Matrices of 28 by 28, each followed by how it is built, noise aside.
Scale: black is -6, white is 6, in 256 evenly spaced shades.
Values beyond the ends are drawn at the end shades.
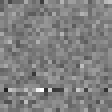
uneven rows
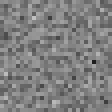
noise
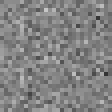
repeating rows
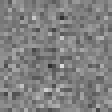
low rank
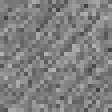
Hankel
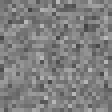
noise
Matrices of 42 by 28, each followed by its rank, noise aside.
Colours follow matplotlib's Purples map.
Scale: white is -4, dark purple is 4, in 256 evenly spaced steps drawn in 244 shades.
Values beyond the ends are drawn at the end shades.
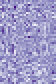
six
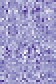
six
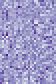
seven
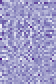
five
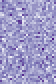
eight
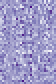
eight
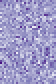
eight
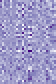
four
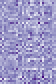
five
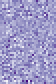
seven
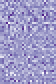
five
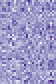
five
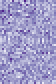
seven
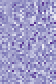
six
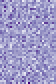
six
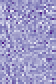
seven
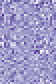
five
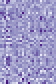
five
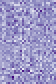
seven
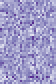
five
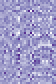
four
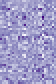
five
